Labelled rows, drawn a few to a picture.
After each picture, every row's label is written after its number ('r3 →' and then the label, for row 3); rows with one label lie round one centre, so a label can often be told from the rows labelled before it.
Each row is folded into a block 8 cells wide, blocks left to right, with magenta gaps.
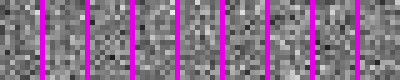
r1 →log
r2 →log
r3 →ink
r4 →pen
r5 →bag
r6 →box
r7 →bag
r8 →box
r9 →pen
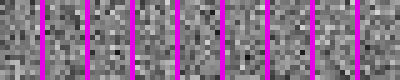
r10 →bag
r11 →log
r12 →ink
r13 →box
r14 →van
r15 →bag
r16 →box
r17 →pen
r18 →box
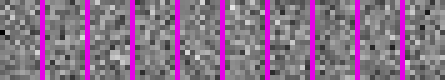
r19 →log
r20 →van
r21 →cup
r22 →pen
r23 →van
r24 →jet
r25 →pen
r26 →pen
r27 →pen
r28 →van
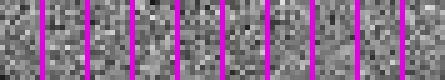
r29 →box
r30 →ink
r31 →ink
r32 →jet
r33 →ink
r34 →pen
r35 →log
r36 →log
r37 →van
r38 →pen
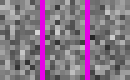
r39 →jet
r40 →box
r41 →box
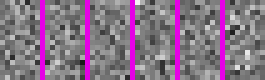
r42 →van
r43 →jet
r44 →log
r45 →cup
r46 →bag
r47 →pen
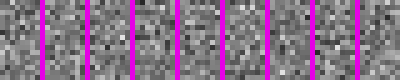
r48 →log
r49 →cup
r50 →ink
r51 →pen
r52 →jet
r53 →pen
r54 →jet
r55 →ink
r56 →log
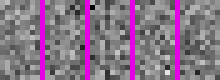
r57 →box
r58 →van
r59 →log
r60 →jet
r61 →box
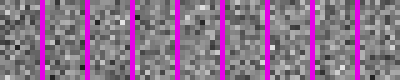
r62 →ink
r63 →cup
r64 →van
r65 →bag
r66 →pen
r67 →log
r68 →box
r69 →bag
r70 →bag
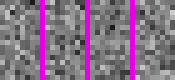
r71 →van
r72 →cup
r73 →pen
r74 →jet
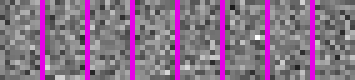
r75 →bag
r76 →cup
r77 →box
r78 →van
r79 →cup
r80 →pen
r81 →box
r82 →ink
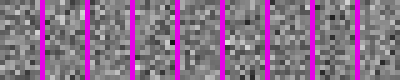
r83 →pen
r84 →van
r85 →log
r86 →cup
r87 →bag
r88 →pen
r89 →pen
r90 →log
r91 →van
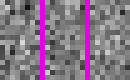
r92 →van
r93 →ink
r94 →van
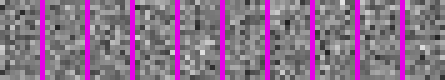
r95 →log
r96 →ink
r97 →pen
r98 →log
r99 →jet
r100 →pen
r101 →jet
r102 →jet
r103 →bag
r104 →jet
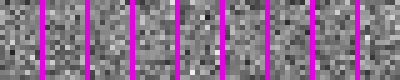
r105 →van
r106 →ink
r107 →box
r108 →pen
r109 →log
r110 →van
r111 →ink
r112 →cup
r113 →pen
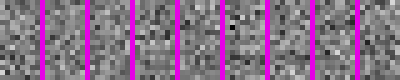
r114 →van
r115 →bag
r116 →pen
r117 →van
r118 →ink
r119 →bag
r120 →bag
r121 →jet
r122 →box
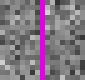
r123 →ink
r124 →cup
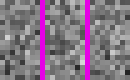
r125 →van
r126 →log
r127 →pen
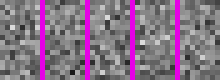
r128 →log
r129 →pen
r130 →jet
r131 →pen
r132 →cup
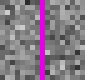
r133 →van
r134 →box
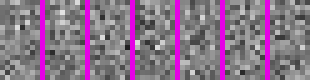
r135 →bag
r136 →box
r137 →van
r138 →ink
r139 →cup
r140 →box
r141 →bag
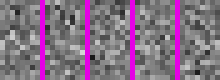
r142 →ink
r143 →log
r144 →van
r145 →ink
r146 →ink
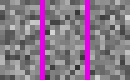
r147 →bag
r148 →bag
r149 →log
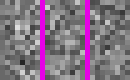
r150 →bag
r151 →box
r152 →van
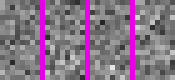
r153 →cup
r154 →van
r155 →jet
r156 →cup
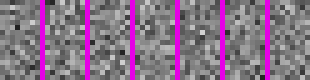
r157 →jet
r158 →pen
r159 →box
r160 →log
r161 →log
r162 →van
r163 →log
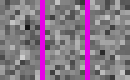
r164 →cup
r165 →jet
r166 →jet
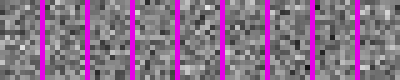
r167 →pen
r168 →log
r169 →pen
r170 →cup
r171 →jet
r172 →jet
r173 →cup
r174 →log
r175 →cup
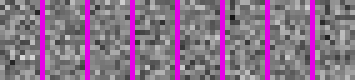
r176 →cup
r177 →cup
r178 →box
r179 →cup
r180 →cup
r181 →bag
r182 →pen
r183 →bag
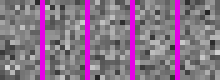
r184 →box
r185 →ink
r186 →cup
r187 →van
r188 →pen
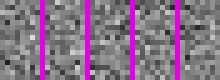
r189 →van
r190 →log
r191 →van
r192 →cup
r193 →ink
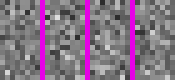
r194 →log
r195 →log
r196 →jet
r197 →jet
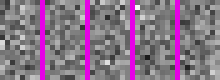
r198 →ink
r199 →log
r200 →log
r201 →pen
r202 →bag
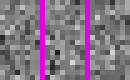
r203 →cup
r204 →van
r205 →pen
